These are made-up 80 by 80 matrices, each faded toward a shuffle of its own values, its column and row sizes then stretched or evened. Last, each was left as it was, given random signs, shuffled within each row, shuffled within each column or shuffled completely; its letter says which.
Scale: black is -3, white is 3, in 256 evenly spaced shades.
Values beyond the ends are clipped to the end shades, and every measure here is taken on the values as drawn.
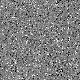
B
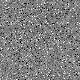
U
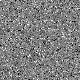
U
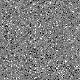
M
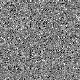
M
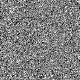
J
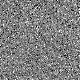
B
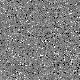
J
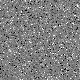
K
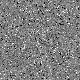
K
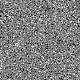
J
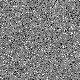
K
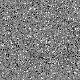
J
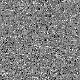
M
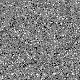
U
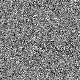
U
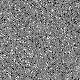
K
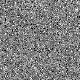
J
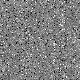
B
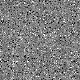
J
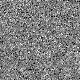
U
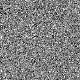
J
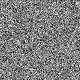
K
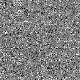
M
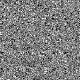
M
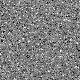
K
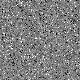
B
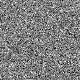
U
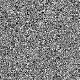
J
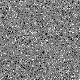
U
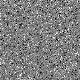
B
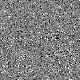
M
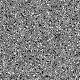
K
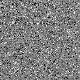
J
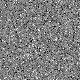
K
